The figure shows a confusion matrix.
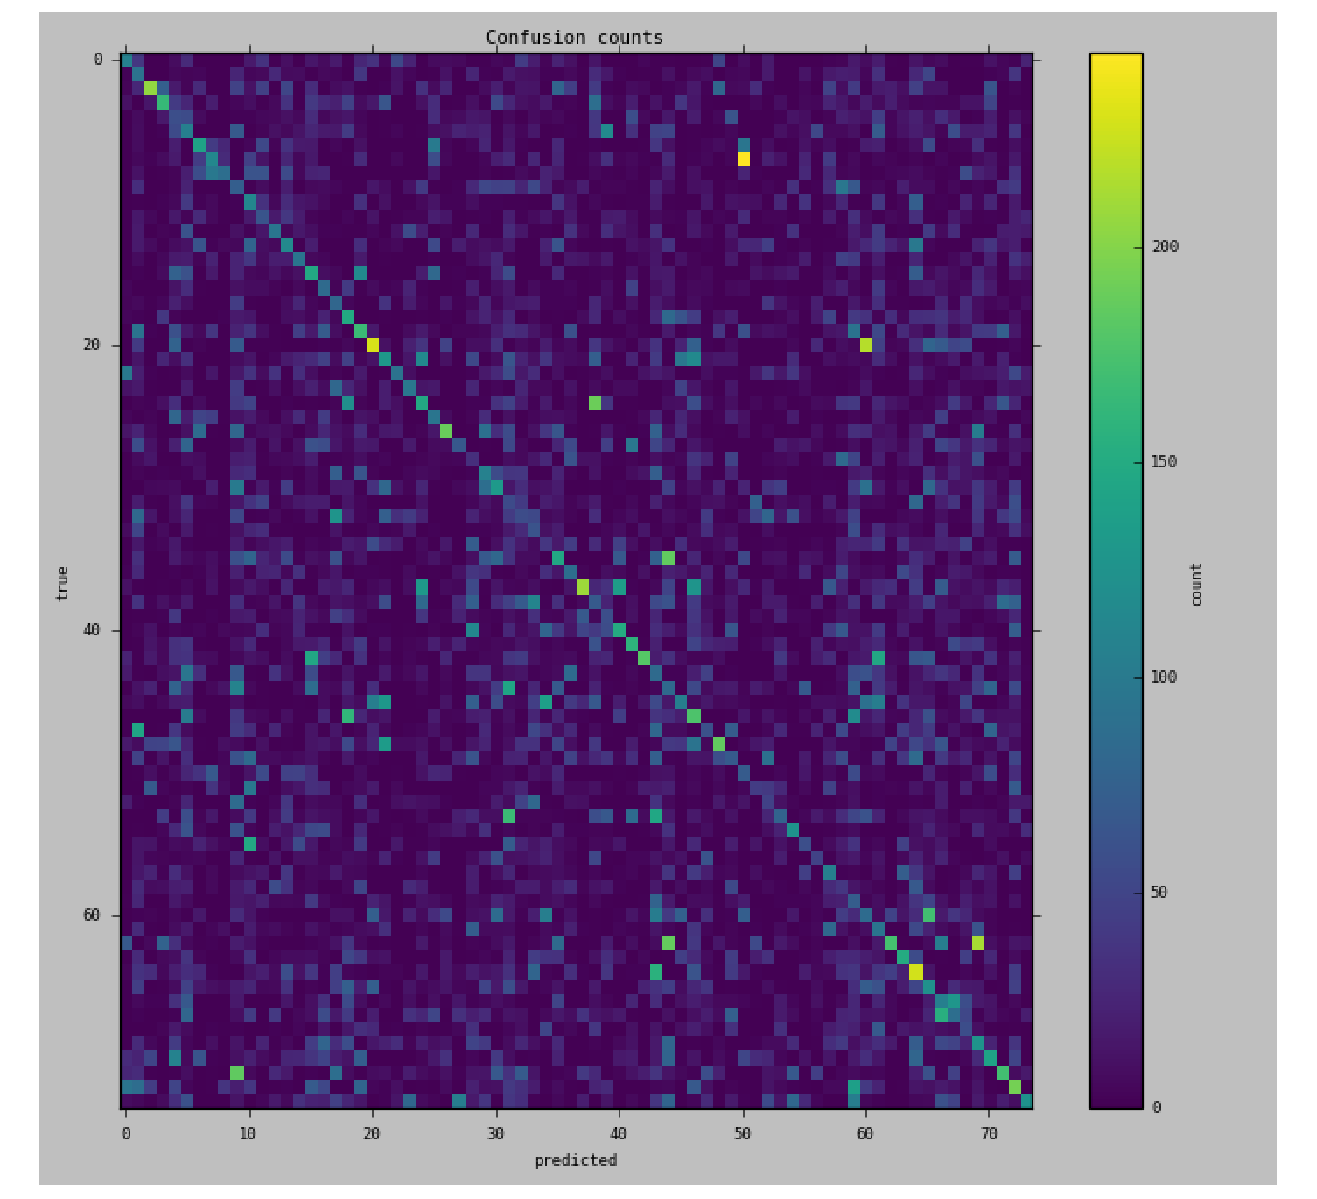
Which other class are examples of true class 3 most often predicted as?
38
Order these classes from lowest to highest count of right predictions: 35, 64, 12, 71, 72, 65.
12, 65, 35, 71, 72, 64
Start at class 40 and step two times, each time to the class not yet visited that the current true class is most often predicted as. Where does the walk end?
58
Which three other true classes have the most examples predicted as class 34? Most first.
45, 60, 40
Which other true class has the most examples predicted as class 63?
57
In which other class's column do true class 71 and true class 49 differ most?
9
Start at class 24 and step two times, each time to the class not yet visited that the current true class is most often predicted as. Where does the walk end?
33
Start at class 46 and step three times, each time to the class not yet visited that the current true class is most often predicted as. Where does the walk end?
31
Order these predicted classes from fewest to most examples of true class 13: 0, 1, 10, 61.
0, 1, 61, 10
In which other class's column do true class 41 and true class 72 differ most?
59
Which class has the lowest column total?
8
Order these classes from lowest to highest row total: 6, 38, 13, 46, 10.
10, 6, 13, 46, 38
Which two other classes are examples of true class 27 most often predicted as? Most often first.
41, 5
